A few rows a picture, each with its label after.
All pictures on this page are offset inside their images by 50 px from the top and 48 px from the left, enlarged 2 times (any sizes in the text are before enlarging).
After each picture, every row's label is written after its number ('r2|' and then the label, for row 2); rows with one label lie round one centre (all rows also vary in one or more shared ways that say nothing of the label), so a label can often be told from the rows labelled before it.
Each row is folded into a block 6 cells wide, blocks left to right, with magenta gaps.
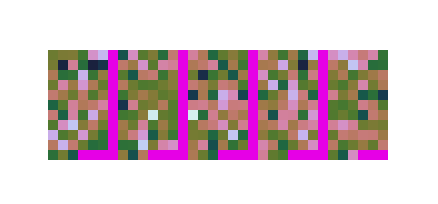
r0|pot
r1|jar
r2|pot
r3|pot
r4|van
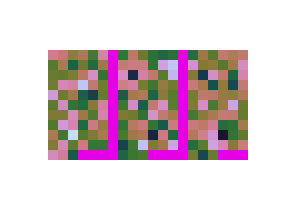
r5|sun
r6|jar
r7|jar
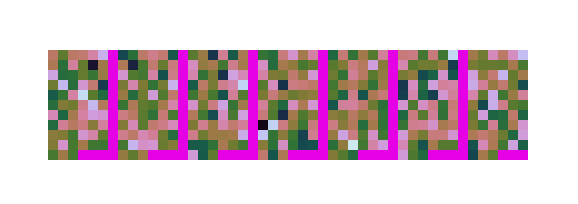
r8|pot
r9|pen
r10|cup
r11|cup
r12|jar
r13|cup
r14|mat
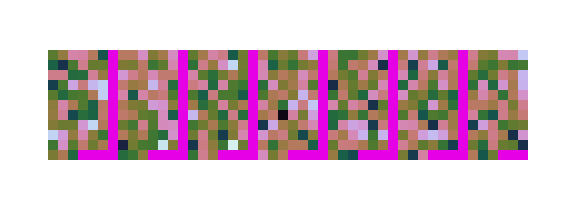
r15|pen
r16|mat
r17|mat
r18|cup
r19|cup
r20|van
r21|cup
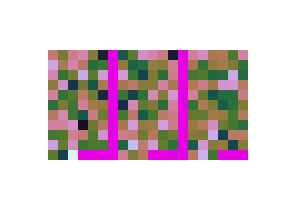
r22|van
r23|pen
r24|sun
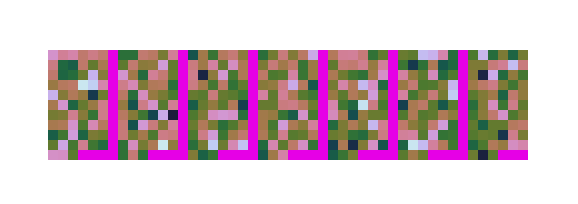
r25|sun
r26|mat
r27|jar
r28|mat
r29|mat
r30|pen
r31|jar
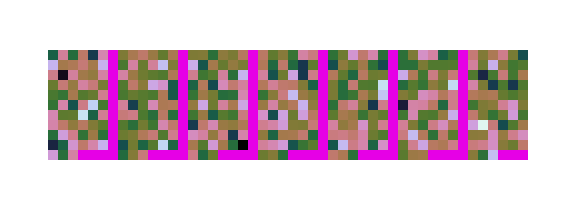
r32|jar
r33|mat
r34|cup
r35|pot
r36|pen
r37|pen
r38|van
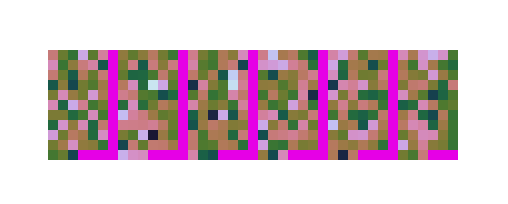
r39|cup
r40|sun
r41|cup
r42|van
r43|van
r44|van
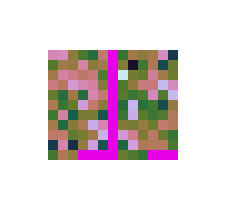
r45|mat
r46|pen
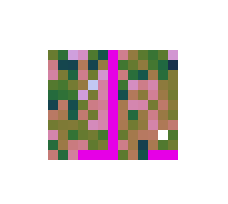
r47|pen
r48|pot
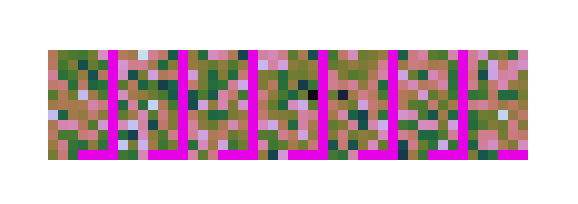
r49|pot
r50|van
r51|pen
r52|van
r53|mat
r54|mat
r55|jar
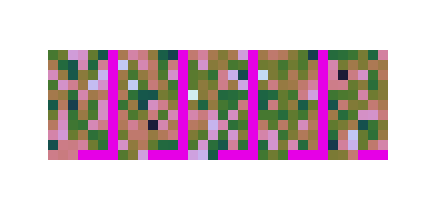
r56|pen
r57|van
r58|sun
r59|pen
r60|jar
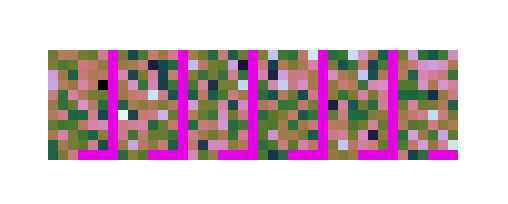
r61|mat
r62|pot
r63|cup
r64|jar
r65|pen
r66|jar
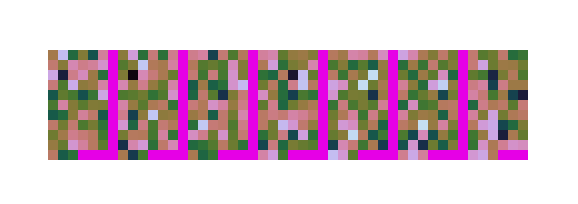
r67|jar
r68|jar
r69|cup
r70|sun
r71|sun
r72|sun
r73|sun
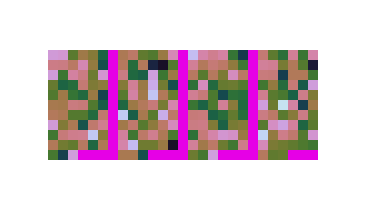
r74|van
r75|pot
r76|van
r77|cup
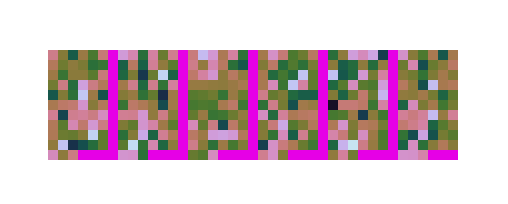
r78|pot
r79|sun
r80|van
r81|sun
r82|pen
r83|sun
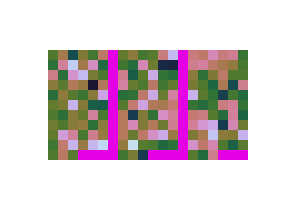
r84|jar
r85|pot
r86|van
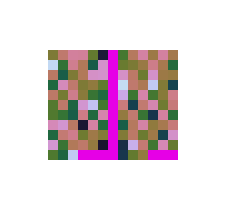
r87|van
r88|mat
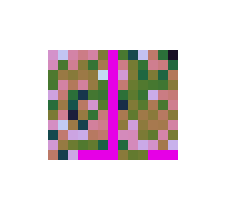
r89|van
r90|pen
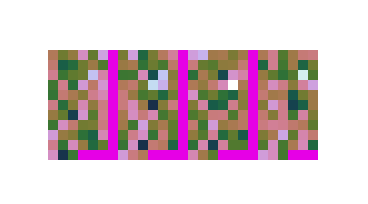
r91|cup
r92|sun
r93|sun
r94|sun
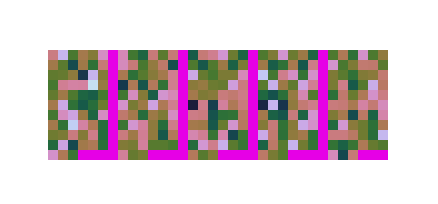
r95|sun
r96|cup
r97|pen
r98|pen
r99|cup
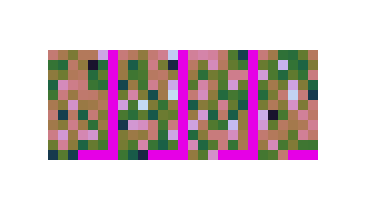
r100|pot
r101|cup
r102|van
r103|pot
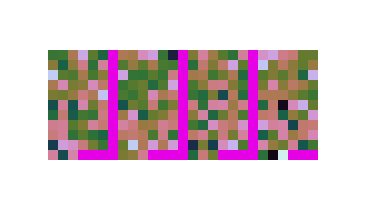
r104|pen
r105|pen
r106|mat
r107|van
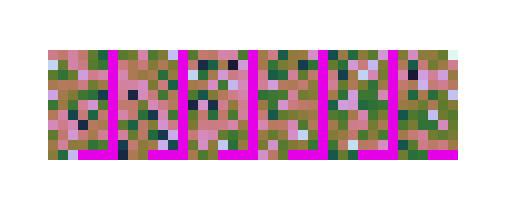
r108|van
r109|mat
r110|pen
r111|pot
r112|jar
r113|jar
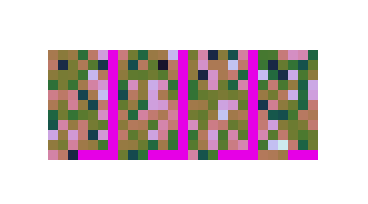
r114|cup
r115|pot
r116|jar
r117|pen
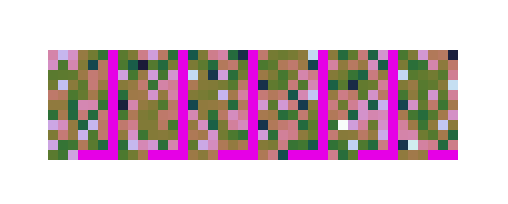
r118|van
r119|pen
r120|pen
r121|cup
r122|cup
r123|pen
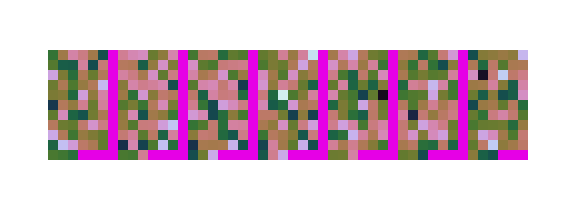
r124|pen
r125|mat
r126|mat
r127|mat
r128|van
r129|pot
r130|jar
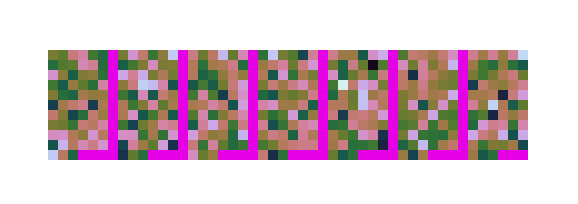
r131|pen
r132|mat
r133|cup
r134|jar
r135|pot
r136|jar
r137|cup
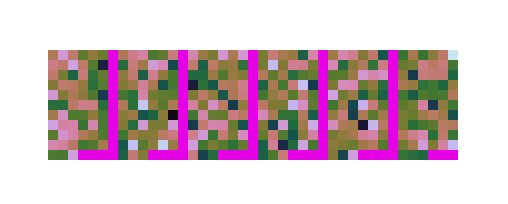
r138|van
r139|mat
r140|cup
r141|mat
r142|van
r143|jar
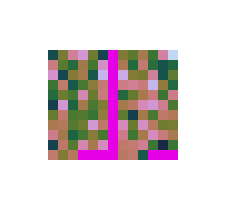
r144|pen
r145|pot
